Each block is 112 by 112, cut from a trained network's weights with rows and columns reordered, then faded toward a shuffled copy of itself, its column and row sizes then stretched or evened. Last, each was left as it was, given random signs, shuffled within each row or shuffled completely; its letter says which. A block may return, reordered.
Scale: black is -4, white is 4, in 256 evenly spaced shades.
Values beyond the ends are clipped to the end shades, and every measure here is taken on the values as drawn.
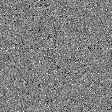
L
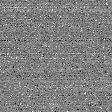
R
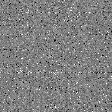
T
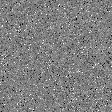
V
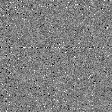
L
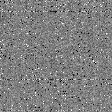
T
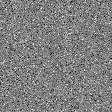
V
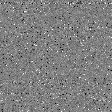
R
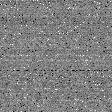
R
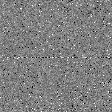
L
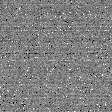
R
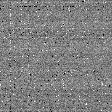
T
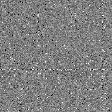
T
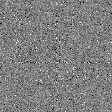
L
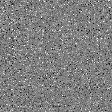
T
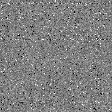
L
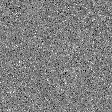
V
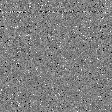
L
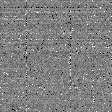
T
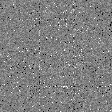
L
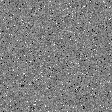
V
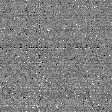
T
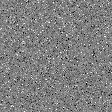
V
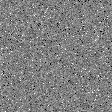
V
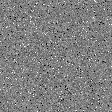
V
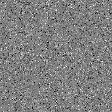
T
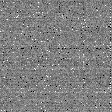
T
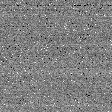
R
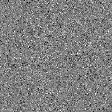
T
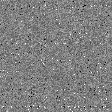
L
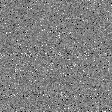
R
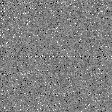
L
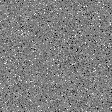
V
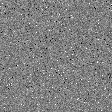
V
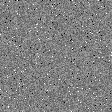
V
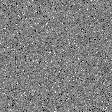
V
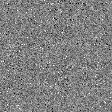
L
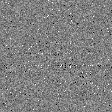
L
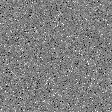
V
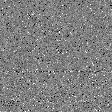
R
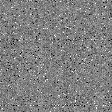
T
